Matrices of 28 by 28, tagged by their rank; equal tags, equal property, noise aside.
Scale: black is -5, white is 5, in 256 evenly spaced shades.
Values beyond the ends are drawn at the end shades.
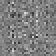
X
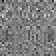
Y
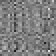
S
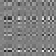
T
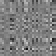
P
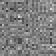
X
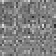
S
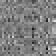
S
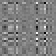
T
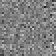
Y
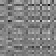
T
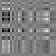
T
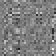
S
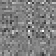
S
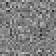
Y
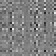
P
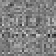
S
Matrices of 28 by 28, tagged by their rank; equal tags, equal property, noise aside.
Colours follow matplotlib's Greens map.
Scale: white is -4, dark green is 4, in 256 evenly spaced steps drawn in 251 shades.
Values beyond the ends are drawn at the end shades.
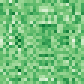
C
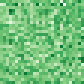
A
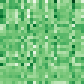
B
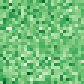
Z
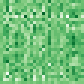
C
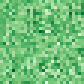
Z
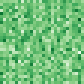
A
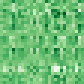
B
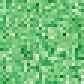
Z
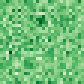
A
